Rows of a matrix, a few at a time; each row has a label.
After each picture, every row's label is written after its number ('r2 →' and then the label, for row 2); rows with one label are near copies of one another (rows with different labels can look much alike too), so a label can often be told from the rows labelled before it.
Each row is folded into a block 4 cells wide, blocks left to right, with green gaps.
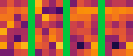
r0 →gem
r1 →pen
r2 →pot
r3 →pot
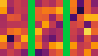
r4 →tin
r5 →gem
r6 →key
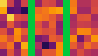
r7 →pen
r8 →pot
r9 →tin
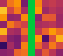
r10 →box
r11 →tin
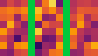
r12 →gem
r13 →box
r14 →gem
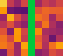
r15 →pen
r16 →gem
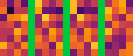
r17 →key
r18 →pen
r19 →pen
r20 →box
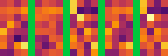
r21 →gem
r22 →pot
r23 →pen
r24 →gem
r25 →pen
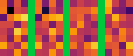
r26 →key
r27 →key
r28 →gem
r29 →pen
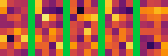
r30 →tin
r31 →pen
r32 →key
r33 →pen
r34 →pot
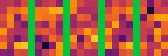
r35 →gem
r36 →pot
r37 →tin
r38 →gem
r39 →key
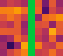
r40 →pot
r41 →key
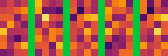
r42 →gem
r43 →pen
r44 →key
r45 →box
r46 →key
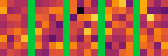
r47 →tin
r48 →gem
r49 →key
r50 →box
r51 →pen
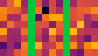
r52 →box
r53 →key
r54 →gem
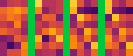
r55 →pot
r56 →tin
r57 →pen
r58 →pen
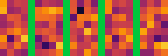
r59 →tin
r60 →pot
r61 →key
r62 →tin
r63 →gem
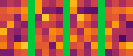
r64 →gem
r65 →pen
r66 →pen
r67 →gem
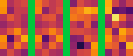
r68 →tin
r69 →tin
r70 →pot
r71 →pen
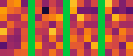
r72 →box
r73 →key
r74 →pen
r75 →pen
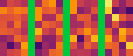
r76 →pot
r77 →box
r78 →tin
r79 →pen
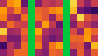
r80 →box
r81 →gem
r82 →pen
